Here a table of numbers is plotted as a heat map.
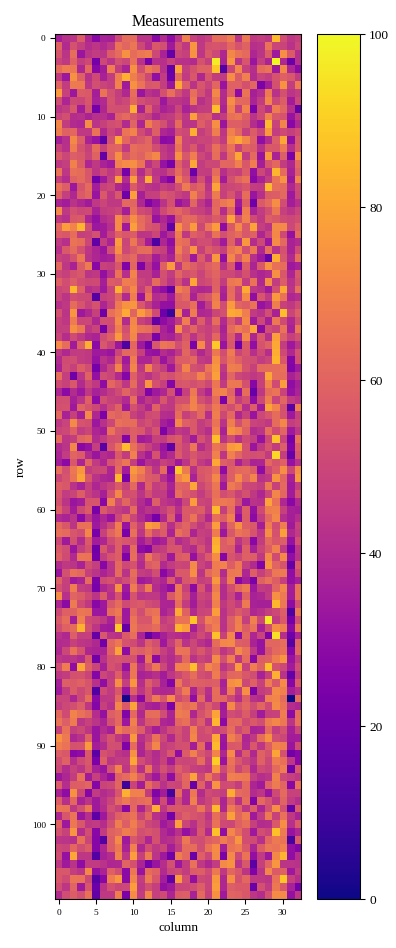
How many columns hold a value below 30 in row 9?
3
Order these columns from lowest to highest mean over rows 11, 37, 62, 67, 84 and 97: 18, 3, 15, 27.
27, 15, 3, 18
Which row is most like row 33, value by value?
83
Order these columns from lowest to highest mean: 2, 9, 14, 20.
14, 9, 20, 2
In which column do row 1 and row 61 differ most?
13
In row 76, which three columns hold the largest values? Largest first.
29, 21, 23
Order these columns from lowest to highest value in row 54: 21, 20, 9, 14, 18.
20, 14, 18, 9, 21
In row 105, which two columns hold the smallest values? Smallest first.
26, 12
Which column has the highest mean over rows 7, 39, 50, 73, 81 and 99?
21
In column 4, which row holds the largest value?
39
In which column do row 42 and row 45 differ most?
12
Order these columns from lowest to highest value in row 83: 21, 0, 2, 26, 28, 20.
26, 0, 20, 28, 2, 21
